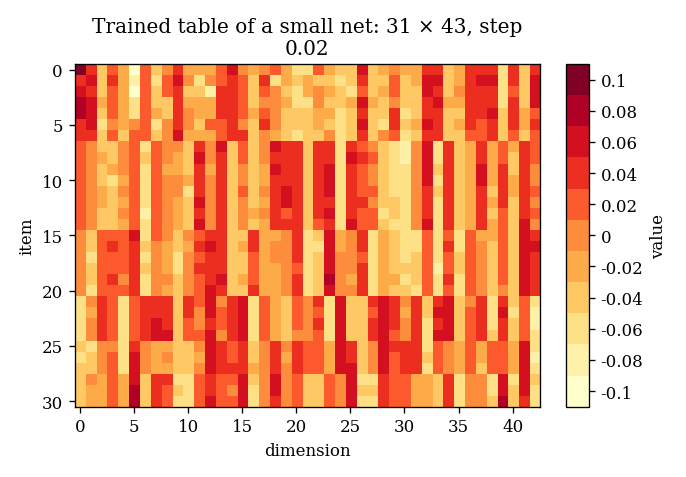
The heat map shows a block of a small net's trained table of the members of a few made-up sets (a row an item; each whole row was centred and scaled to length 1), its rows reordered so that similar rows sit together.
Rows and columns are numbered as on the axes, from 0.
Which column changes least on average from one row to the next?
36
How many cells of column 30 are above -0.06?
17
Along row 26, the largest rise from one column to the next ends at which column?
5
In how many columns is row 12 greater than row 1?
16
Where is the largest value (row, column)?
0, 0
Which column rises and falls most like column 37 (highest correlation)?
1
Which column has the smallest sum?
35
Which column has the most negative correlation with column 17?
23
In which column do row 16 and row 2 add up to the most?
42
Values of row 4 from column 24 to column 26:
-0.06 -0.04 0.04
